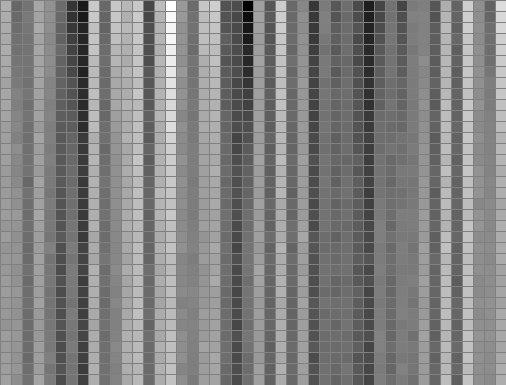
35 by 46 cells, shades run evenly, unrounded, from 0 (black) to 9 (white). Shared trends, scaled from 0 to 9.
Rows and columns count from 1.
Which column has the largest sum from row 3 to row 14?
16
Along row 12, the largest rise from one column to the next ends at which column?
9
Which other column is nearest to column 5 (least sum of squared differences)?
38
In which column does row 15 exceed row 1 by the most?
23
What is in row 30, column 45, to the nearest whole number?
5
